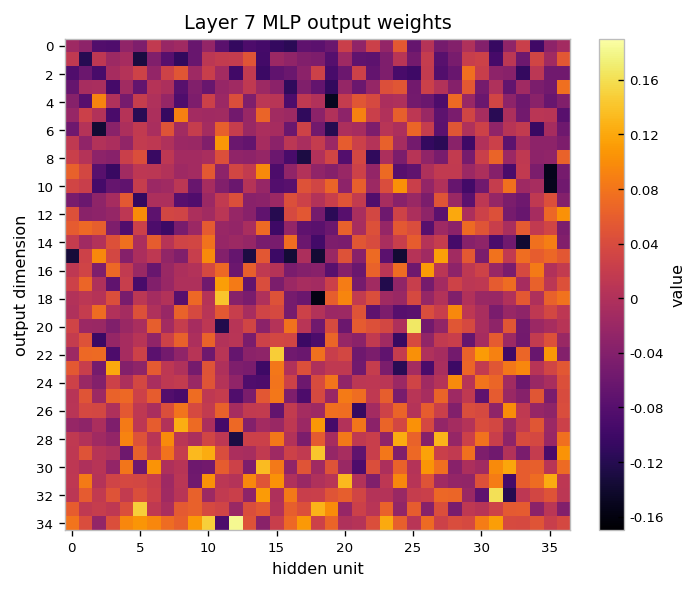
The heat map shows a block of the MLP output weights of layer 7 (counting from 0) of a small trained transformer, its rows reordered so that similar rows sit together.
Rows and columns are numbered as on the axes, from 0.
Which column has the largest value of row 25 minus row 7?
27
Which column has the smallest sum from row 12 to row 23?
18
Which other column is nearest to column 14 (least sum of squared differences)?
1
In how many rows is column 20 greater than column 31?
17
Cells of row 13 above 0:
16
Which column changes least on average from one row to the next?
0
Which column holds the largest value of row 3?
36
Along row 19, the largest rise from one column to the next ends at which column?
26
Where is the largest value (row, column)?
34, 12
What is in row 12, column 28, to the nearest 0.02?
0.12
